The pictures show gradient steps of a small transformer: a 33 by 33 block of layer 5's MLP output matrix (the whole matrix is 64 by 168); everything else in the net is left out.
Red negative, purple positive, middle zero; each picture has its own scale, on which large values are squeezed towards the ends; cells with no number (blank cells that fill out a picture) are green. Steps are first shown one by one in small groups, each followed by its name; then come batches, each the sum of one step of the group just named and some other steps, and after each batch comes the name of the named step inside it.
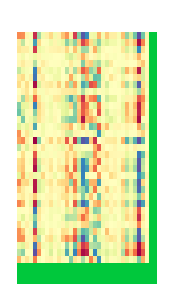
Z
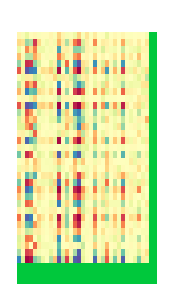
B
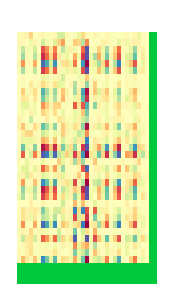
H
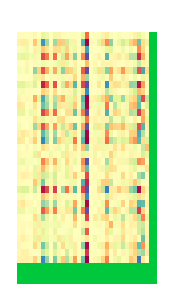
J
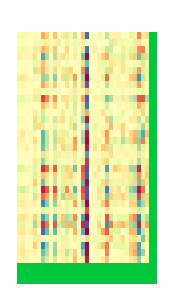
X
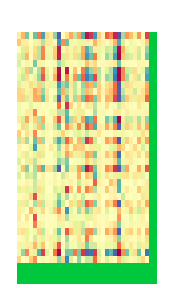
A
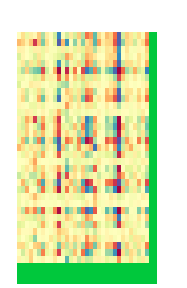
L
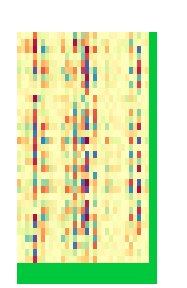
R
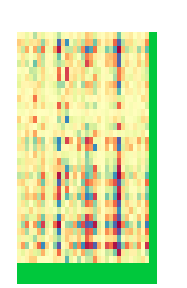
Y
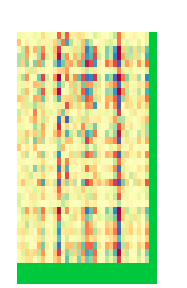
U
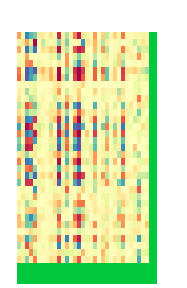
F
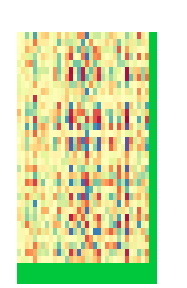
Y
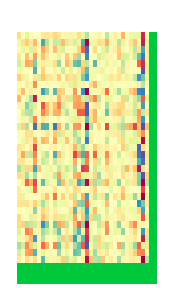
H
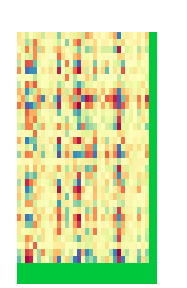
B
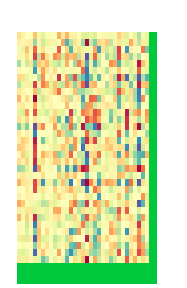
U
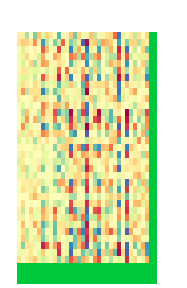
A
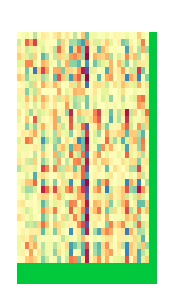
X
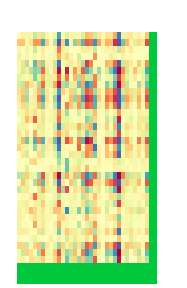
L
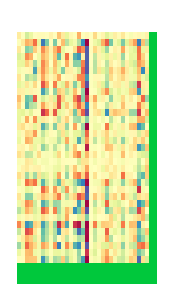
J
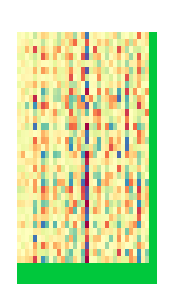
H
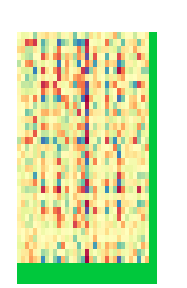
J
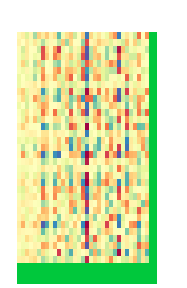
H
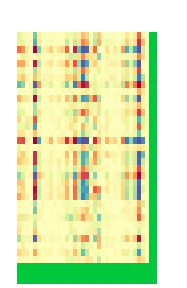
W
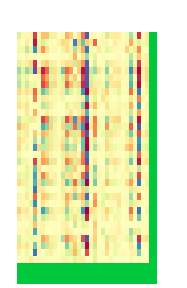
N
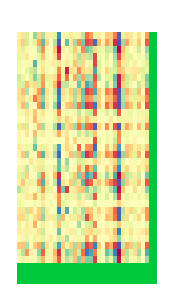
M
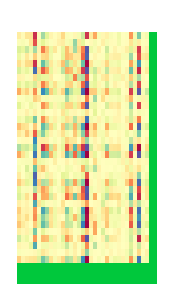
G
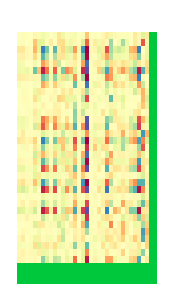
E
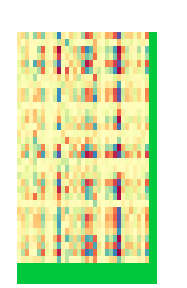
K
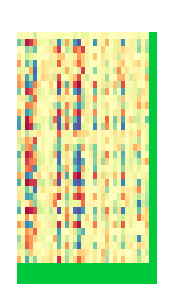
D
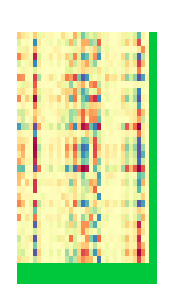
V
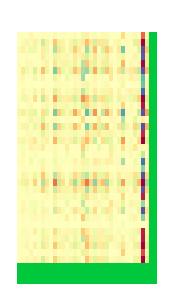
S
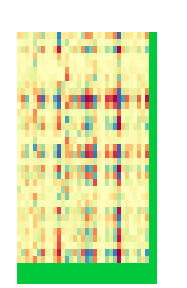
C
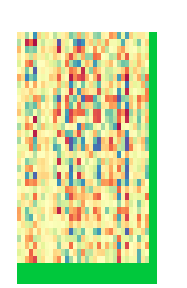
C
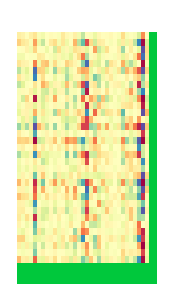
S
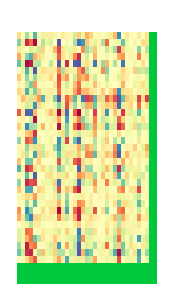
C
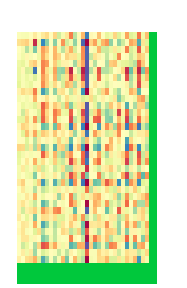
N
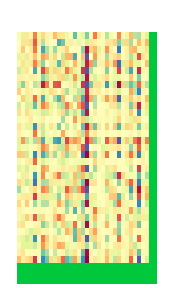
G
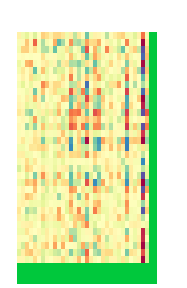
S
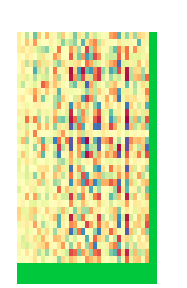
K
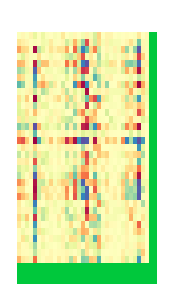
W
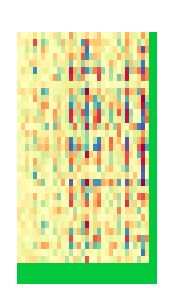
G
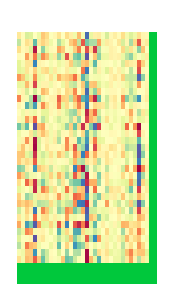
V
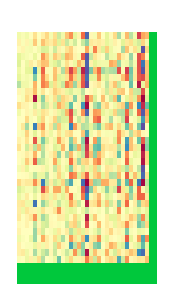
N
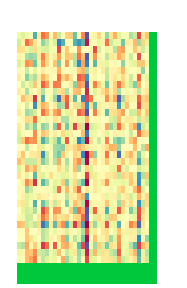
C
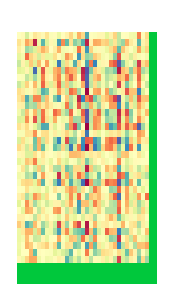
N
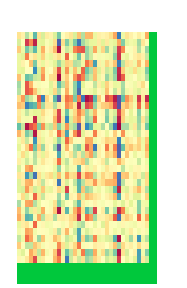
C
